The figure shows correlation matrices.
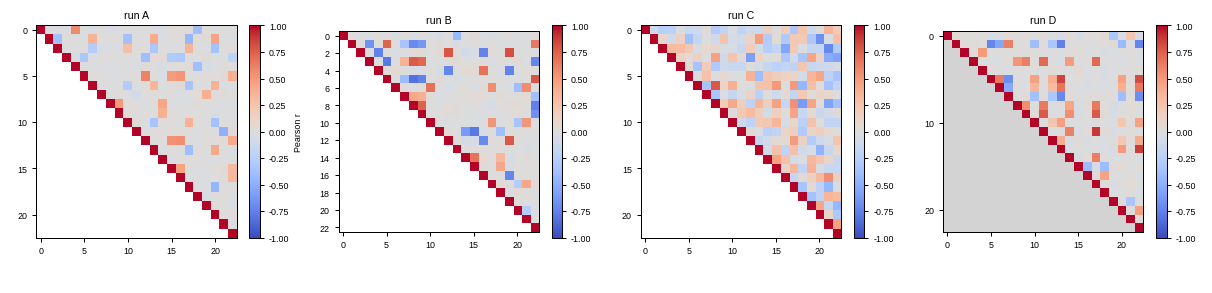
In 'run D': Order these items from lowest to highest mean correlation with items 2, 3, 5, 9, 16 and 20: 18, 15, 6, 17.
15, 18, 6, 17
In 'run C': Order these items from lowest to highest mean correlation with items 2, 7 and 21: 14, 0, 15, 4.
15, 14, 0, 4
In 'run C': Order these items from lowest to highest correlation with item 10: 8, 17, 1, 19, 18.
18, 1, 17, 19, 8
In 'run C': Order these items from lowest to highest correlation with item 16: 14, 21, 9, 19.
9, 19, 14, 21
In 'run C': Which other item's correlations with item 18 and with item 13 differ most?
8
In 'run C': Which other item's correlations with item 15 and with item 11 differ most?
14
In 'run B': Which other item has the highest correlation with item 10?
6
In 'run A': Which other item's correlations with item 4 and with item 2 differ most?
0
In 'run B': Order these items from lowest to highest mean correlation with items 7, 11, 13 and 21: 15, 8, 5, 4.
15, 5, 4, 8
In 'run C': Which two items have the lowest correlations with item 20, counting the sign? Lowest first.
1, 13
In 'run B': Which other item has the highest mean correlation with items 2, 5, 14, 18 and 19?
12
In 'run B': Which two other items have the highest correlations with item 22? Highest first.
5, 1
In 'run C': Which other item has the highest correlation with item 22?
21
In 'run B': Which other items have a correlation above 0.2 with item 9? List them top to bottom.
3, 7, 8
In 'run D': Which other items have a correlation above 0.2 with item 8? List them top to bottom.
3, 9, 11, 14, 17
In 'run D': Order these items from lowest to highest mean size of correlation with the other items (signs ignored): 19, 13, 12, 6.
19, 12, 6, 13
